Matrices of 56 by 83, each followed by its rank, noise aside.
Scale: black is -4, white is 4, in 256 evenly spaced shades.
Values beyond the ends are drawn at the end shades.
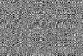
five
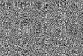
eight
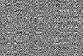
six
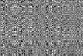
six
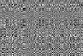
four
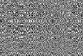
five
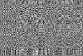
six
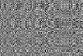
five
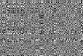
six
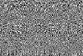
seven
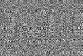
eight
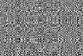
five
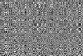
five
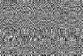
five
